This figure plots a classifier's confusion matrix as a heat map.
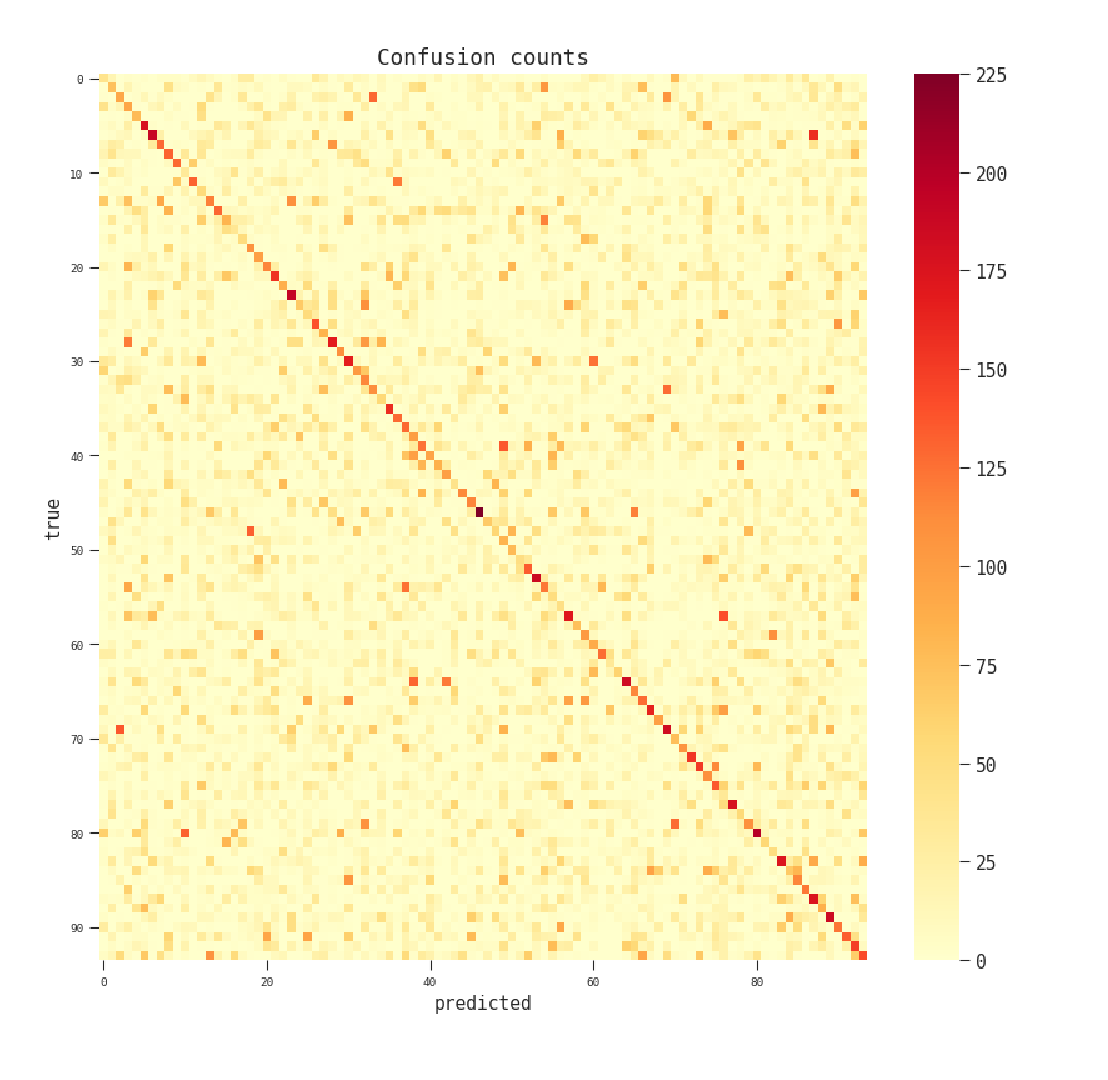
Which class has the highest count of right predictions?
46
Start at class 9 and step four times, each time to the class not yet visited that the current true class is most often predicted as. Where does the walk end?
76
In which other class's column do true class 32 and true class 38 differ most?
24
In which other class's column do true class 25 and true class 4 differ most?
30
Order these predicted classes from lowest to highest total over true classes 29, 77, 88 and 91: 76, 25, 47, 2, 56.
2, 56, 47, 76, 25
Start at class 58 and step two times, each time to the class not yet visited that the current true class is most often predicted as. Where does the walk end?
69
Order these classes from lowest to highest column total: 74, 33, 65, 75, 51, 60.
33, 51, 60, 74, 65, 75
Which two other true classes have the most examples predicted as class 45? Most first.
91, 89
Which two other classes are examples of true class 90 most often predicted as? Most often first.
56, 83
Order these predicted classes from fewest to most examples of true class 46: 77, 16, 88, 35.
88, 77, 16, 35
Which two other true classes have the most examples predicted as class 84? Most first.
89, 21
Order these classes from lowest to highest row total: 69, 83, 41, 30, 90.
41, 90, 83, 30, 69
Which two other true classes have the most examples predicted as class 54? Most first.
15, 1
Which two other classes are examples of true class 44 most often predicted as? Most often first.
92, 39
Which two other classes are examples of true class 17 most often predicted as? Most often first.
59, 60
